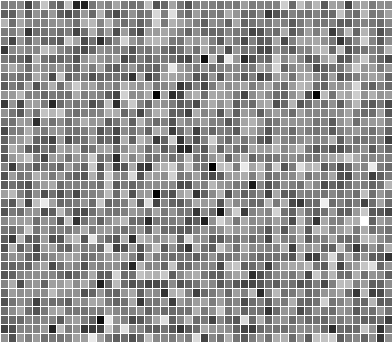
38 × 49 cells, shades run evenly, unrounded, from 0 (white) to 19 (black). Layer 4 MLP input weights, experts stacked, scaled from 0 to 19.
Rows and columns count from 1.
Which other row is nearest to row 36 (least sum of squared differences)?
15
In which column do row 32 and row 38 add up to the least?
12
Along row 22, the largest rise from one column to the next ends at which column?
20
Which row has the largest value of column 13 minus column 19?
5
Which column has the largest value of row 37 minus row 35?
7
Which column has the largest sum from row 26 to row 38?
34
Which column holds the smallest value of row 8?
22
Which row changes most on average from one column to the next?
19
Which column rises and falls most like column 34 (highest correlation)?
17
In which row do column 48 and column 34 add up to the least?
23
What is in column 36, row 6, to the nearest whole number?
10
